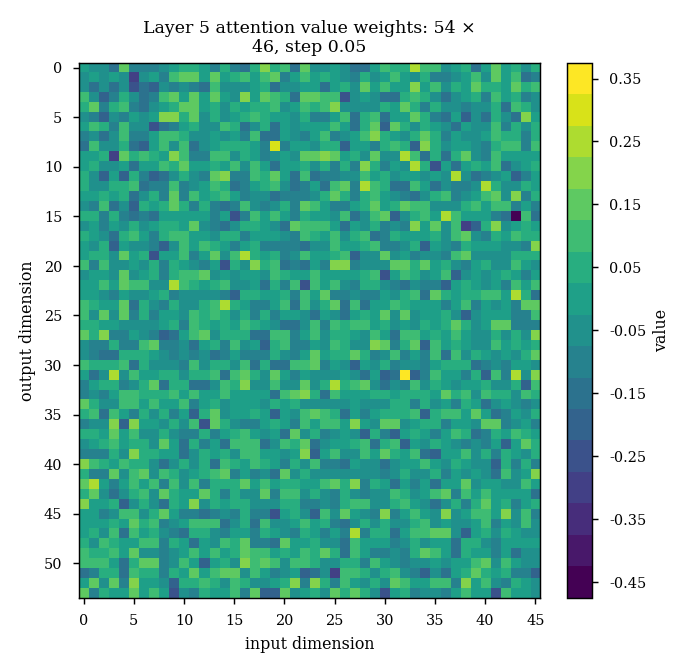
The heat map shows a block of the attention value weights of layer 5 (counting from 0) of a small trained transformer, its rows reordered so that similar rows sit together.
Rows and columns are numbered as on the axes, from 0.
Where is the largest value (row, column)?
31, 32
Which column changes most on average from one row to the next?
19
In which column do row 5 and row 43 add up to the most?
8
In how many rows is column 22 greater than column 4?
25
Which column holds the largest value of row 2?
33
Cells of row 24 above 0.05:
12
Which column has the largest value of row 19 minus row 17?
16
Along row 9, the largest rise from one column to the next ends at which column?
4
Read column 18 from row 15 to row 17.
0 0 0
